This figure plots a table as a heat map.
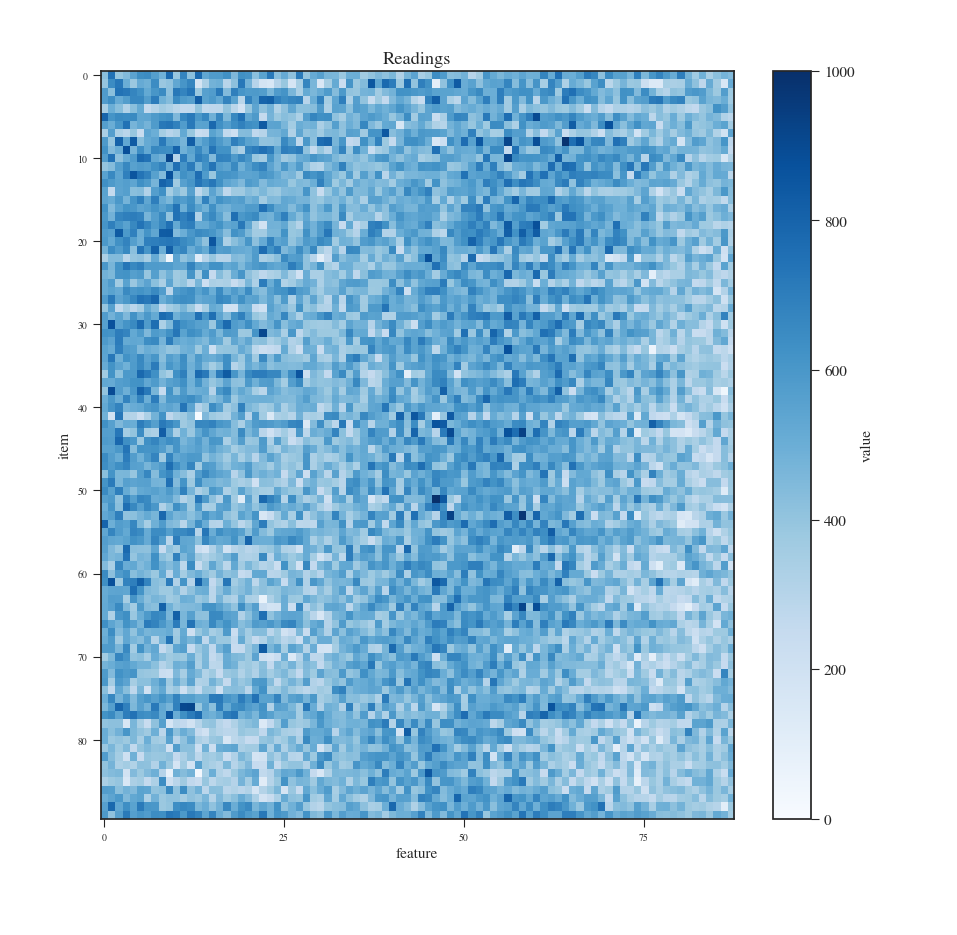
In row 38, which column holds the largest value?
1
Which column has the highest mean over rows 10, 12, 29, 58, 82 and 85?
56
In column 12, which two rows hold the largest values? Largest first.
76, 8
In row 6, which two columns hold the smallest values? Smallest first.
41, 77
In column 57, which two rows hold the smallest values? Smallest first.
57, 79
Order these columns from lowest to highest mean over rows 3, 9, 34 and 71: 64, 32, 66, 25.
66, 32, 25, 64
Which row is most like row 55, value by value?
15
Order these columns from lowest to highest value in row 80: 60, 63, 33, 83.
63, 83, 33, 60
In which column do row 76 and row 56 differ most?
46
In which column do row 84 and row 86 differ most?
9
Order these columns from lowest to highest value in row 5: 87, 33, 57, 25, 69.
87, 33, 25, 57, 69
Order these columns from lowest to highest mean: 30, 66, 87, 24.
87, 30, 24, 66
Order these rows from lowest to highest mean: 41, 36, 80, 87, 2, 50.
41, 80, 87, 50, 36, 2
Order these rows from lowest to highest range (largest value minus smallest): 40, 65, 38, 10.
40, 65, 10, 38
